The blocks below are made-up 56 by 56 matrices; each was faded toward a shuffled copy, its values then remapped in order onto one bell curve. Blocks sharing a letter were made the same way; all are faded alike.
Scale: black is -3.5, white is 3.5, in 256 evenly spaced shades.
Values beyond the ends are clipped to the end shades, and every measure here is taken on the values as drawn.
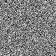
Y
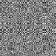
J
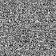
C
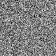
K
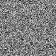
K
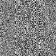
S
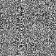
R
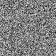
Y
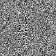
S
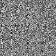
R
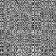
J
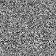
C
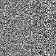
S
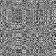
J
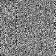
S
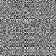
J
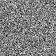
Y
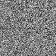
K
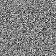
C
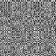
J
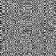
J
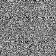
C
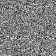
C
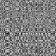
J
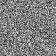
K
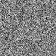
K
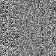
S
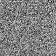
K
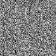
S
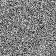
Y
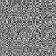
J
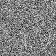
Y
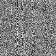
S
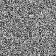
K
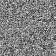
K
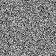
Y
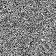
Y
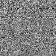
C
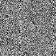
S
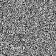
K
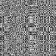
J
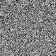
C
